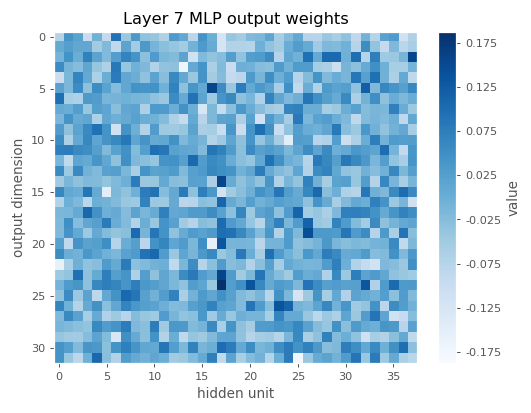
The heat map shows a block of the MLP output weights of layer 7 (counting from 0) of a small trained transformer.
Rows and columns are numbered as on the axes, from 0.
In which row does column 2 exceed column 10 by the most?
23
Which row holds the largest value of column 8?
19
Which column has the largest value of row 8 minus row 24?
25
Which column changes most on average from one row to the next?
17
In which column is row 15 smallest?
5
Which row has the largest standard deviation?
15
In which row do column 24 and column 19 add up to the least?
10
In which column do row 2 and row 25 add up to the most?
7
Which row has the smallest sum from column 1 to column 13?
3
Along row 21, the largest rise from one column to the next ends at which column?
22
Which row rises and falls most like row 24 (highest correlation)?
14
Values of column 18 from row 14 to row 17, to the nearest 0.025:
0 -0.05 0 -0.025
